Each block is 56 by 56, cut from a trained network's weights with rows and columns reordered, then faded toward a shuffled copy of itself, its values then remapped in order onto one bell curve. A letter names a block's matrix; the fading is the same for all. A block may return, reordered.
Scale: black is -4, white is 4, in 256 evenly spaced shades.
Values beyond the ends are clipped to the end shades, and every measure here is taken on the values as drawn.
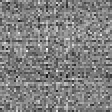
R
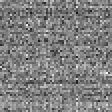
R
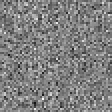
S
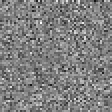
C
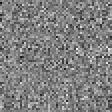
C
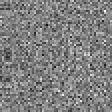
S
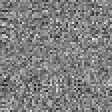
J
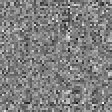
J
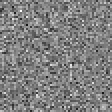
C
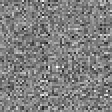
J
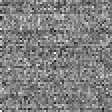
R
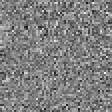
C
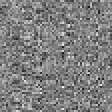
S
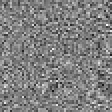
S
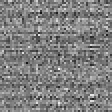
R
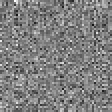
S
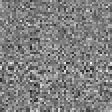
J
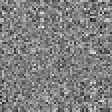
J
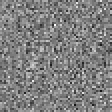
S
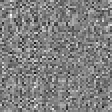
S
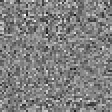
J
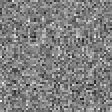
C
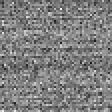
R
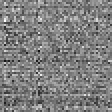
R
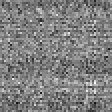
R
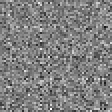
J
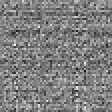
R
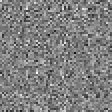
J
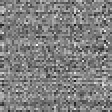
R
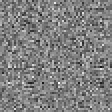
J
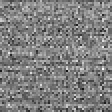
R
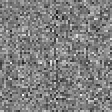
J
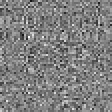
S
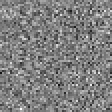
C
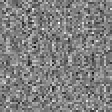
S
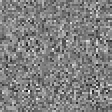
J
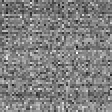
R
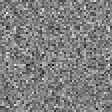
J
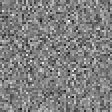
C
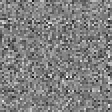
J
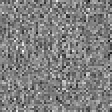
S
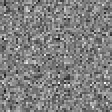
C
